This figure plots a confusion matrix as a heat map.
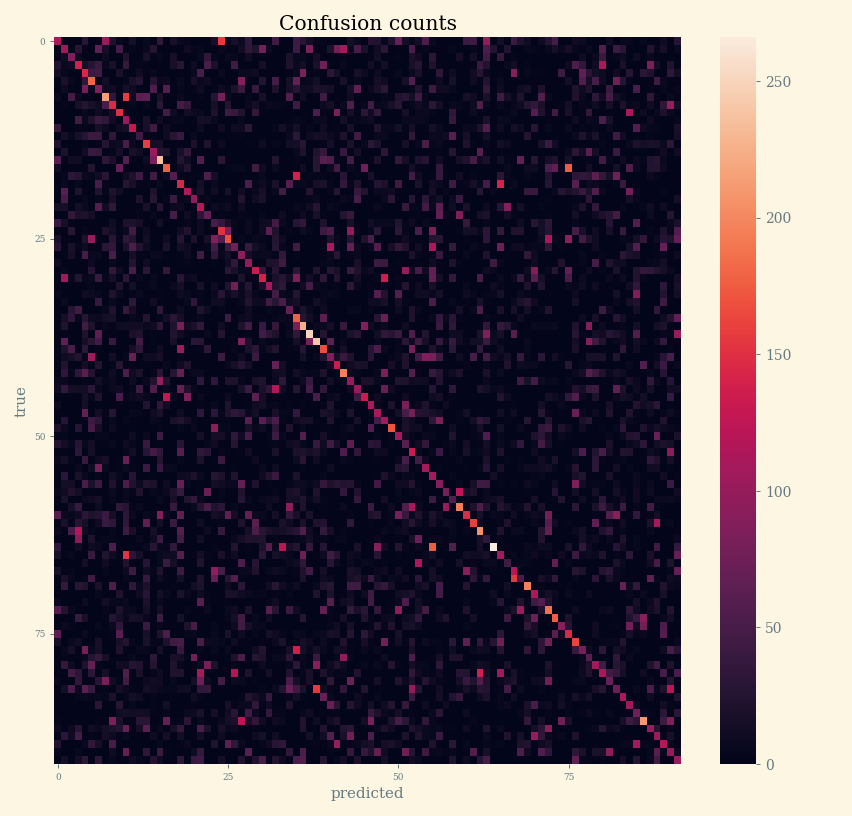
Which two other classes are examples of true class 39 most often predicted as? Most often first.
18, 52
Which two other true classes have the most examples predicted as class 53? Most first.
66, 63
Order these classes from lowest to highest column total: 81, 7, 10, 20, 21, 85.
20, 81, 7, 85, 21, 10
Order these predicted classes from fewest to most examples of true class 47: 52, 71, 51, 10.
10, 71, 51, 52
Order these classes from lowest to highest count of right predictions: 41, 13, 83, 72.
83, 41, 13, 72
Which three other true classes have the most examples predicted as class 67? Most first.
68, 4, 37
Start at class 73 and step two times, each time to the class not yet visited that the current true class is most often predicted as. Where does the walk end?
27
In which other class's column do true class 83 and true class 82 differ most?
38
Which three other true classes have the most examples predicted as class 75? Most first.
16, 25, 29
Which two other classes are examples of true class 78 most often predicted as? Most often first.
42, 20
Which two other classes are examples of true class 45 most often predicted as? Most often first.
16, 19
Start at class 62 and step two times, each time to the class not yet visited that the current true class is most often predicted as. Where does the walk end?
80
